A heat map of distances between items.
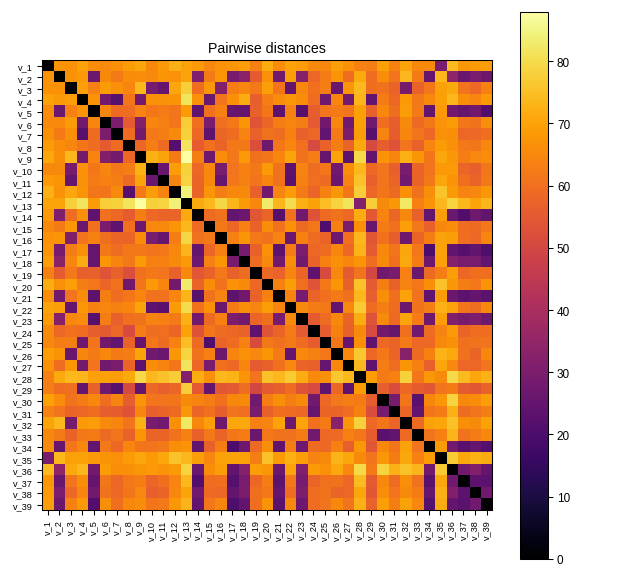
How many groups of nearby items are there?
7
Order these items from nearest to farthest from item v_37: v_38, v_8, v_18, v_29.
v_38, v_18, v_29, v_8
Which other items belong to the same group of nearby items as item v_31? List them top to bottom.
v_19, v_24, v_30, v_33
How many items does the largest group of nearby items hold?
12
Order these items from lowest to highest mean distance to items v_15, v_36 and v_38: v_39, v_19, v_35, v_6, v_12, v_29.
v_39, v_29, v_6, v_19, v_12, v_35
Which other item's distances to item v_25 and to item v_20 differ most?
v_15
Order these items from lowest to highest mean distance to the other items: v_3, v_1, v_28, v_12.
v_3, v_12, v_1, v_28
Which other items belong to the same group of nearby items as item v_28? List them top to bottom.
v_13
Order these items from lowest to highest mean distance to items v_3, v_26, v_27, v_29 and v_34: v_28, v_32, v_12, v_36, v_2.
v_32, v_2, v_36, v_12, v_28
